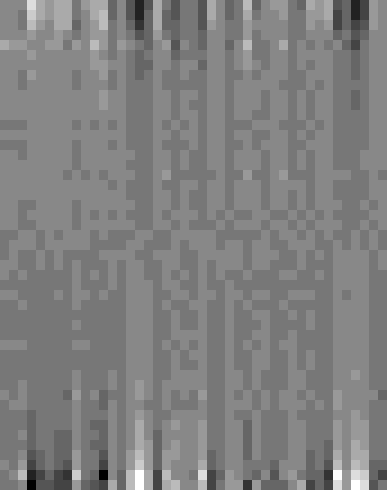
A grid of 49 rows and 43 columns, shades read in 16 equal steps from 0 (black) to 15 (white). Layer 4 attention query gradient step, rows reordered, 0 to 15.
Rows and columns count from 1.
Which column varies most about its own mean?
16
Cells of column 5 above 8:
3
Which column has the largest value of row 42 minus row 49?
4
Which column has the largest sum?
38
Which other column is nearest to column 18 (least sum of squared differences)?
7
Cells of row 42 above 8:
2
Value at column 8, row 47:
5
